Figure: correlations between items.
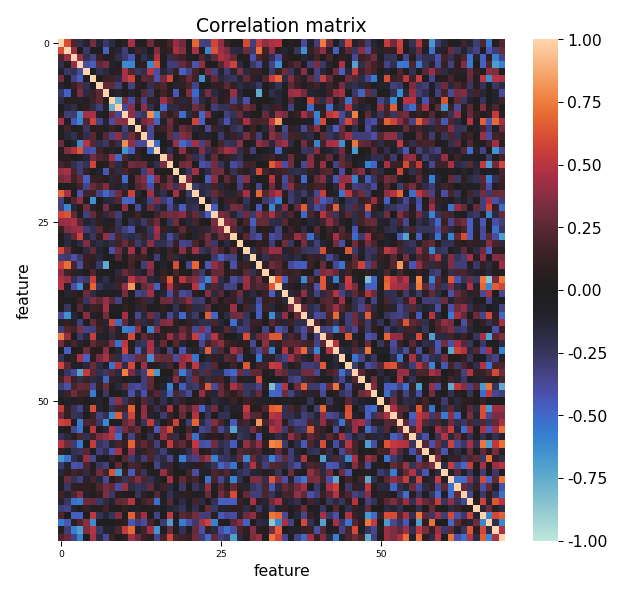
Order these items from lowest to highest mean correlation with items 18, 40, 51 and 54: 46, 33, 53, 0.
46, 0, 53, 33
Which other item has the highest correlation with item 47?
31
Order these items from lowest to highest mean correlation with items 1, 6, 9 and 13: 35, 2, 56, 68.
35, 68, 2, 56
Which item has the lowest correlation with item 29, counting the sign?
58
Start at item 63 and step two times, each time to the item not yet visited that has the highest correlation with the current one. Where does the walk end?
3
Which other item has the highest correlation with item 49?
67
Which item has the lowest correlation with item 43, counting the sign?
61
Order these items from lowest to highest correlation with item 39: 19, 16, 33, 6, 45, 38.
45, 38, 19, 6, 33, 16
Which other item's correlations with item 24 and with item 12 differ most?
0
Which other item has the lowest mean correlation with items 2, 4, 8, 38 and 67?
33
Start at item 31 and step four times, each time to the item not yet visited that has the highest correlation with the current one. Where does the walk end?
41
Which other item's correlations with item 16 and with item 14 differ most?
44
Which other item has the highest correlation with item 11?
34
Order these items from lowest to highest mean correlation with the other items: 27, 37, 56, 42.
27, 37, 42, 56
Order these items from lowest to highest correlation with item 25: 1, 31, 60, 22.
22, 60, 31, 1
